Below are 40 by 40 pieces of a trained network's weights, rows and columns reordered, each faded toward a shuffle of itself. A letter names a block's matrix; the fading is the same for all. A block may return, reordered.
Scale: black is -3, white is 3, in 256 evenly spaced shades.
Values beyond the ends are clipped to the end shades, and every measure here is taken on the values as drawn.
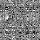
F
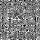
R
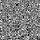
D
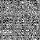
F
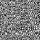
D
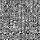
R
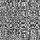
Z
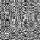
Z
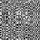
Z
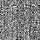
R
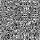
D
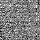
F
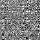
F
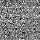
F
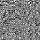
D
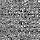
F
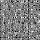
R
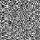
D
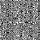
R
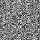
D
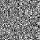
D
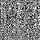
R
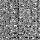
R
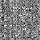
R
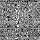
F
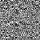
D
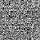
F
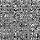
F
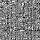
R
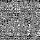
F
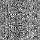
R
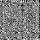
R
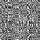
Z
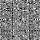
R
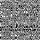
F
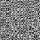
Z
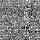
F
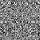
D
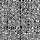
R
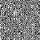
D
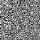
D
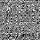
F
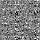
F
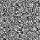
D
